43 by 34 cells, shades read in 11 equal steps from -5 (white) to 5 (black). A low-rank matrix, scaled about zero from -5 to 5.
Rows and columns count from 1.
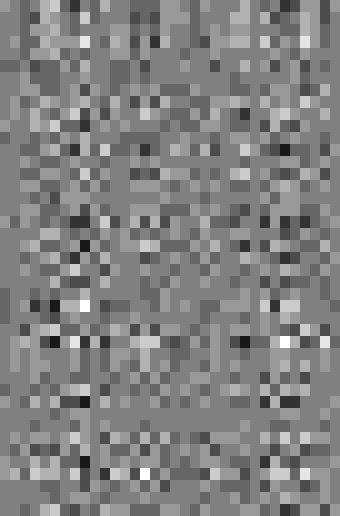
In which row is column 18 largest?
29
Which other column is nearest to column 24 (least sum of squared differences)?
17
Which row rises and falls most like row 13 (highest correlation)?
22
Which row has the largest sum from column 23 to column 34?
19
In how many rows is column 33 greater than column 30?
14
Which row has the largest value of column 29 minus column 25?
13
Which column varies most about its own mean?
9
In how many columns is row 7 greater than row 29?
17
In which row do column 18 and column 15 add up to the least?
40
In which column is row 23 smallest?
8
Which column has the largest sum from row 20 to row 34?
11
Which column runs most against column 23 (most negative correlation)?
21
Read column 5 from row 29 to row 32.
2 0 -1 1
